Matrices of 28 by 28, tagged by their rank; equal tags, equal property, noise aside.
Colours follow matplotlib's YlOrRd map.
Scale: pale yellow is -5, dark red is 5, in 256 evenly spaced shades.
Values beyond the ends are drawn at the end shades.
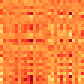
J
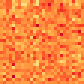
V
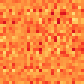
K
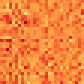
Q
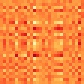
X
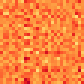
V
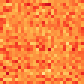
V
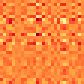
J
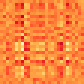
X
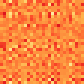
K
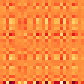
X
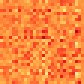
Q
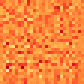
V
